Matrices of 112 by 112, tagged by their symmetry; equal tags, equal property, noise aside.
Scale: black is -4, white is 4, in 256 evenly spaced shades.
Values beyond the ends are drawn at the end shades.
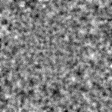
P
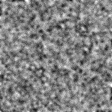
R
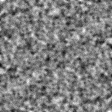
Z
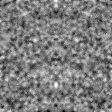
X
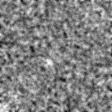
R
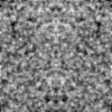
X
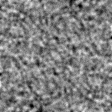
Z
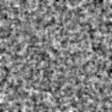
P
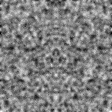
X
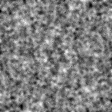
Z
